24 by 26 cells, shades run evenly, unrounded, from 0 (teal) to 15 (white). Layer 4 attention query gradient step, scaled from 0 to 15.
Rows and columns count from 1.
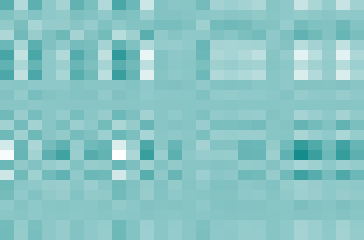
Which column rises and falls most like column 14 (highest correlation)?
12
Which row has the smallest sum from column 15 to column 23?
16
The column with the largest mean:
11
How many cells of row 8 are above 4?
23
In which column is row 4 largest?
9
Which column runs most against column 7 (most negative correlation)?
20
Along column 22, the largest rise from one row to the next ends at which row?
17
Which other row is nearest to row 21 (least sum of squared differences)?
22
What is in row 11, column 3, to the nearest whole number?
8
